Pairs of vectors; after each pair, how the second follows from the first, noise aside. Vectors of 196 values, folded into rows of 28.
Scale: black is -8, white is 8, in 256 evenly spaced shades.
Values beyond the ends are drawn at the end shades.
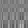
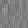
wrapped around, shrunk.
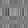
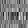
reversed, negated, scaled up.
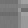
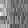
reversed, scaled up.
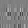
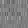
reversed, shrunk.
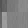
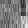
reversed, negated, scaled up.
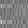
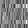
reversed, scaled up.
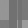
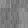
reversed, shrunk.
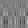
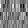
reversed, scaled up.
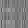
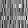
reversed, scaled up.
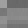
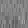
wrapped around, partly zeroed.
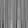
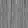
reversed, shrunk.
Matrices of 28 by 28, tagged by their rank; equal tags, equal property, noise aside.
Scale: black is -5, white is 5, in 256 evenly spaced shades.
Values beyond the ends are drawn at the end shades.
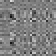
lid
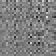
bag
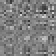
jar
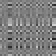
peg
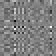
lid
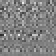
jar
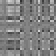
peg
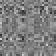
jar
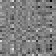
jar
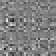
jar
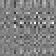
lid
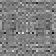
bag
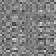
jar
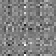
jar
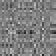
jar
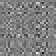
jar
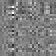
jar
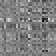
jar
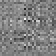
jar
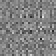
jar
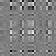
peg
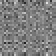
jar
